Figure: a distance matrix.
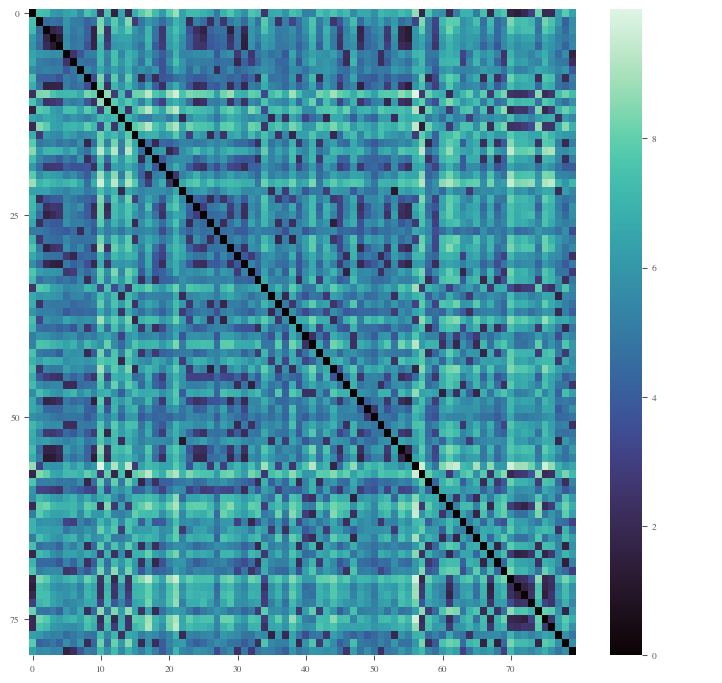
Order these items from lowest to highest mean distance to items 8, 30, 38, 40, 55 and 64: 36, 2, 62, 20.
2, 36, 20, 62
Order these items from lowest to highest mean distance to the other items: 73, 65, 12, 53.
53, 73, 65, 12
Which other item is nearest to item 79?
5
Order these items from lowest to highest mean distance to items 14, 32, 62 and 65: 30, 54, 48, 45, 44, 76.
76, 30, 48, 45, 54, 44
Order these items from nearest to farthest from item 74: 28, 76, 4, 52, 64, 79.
4, 52, 28, 79, 64, 76
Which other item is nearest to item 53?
22
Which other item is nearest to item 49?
50
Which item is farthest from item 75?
56
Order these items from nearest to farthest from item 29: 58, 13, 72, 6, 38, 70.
6, 58, 38, 13, 72, 70
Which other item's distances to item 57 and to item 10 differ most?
14
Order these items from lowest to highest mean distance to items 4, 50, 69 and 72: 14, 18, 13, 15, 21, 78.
18, 78, 13, 14, 15, 21
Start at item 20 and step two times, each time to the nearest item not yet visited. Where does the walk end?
21
